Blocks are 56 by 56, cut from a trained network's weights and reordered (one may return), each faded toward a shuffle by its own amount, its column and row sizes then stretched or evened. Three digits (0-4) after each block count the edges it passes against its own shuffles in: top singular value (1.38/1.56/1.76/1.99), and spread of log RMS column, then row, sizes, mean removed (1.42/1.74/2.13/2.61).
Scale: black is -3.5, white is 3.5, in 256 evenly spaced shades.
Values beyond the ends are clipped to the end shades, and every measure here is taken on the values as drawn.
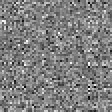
3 2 1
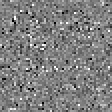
0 1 3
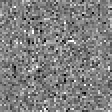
0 2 1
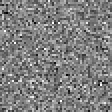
0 0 1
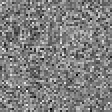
2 1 0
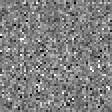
0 1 1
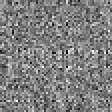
4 1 2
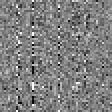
4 4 0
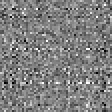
3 2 3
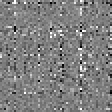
2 4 3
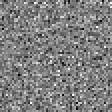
0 0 2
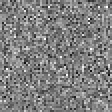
1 1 1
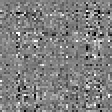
1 4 4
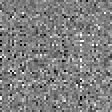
3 2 3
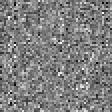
2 3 0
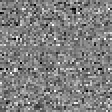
0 0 4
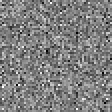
2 2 0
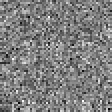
3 0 1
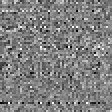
2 1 4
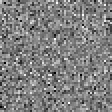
0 2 1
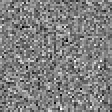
1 0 1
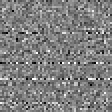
4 0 4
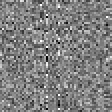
4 3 1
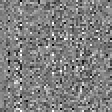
2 4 1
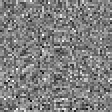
3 1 1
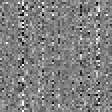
3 4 1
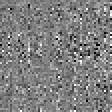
0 4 3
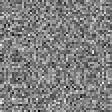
4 1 0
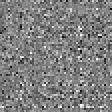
1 2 3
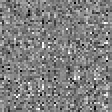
2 3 2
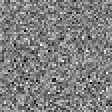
4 0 1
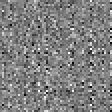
3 4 1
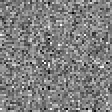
2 1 1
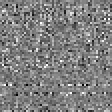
1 1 4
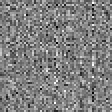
4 3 0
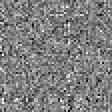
2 2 1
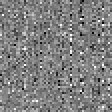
0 4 0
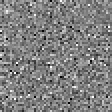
1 1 2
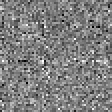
2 1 1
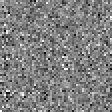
1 1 1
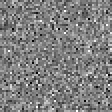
2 1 1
